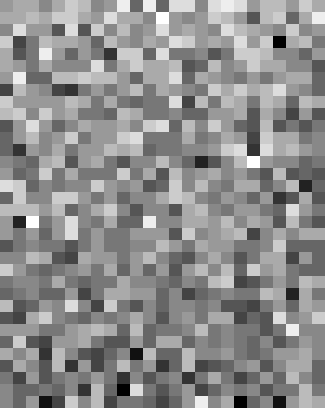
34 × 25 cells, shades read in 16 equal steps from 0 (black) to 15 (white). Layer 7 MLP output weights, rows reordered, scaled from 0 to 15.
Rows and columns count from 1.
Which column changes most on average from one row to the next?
6
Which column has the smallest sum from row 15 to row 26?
25
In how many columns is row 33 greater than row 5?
10
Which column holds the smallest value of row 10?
23
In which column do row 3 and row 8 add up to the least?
5
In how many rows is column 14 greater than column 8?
13
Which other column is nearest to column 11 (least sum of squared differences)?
8
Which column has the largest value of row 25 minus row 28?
21
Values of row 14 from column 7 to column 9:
9 10 7
